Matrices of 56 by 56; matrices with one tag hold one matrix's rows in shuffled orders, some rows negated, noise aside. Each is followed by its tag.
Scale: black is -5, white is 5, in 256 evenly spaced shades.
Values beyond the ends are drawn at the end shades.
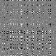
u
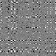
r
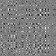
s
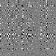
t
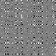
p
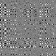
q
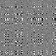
p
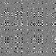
p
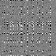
u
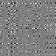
r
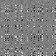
p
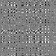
s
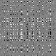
u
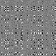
p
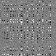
u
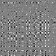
s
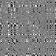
r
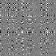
t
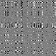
p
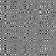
q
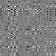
r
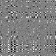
r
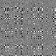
p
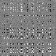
u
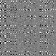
q
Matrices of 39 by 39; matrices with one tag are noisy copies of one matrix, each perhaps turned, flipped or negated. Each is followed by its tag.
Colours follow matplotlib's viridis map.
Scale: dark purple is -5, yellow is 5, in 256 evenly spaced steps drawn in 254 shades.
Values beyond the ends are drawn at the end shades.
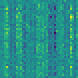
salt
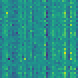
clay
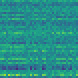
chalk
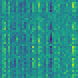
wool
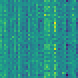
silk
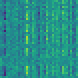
wool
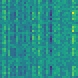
wool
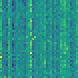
clay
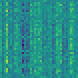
salt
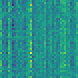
clay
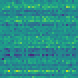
salt
